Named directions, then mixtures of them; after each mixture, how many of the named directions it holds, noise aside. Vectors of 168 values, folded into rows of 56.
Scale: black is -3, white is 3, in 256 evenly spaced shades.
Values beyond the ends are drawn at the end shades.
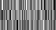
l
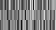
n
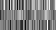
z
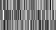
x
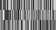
two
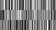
three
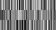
two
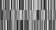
three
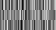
four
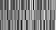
one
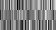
two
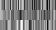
three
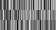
three
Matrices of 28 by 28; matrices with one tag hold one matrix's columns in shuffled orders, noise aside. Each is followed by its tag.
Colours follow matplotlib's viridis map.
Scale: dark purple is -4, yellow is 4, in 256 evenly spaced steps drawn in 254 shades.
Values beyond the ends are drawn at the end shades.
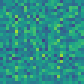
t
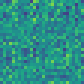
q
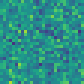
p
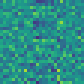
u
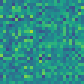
t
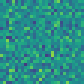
u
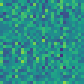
q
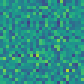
u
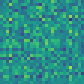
t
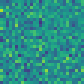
u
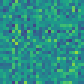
p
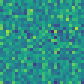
p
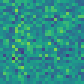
t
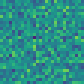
u
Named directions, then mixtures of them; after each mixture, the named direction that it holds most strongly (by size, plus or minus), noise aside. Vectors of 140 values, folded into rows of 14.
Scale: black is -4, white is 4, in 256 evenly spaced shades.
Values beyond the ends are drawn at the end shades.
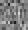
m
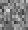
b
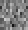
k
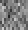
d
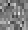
m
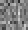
m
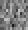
k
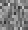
m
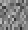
d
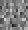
k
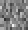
k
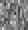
m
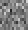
b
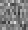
m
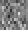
d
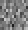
k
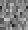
k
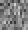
m
